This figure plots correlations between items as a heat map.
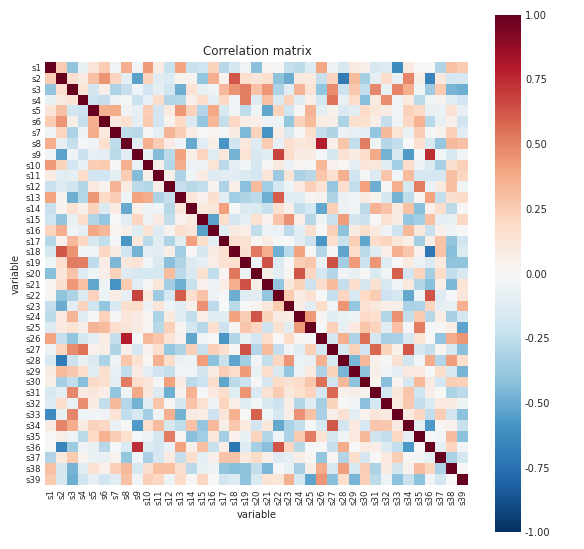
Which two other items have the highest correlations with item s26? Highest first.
s8, s30
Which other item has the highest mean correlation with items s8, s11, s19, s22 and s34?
s27
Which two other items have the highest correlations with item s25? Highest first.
s35, s24
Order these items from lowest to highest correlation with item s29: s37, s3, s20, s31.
s20, s31, s37, s3
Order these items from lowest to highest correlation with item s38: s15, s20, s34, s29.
s20, s29, s15, s34
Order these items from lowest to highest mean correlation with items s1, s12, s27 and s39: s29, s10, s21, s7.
s29, s7, s21, s10
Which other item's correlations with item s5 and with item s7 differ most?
s31
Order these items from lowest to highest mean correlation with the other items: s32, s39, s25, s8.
s39, s32, s8, s25
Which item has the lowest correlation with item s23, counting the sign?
s2
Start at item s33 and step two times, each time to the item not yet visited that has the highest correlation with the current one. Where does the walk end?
s24
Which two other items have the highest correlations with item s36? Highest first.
s9, s22
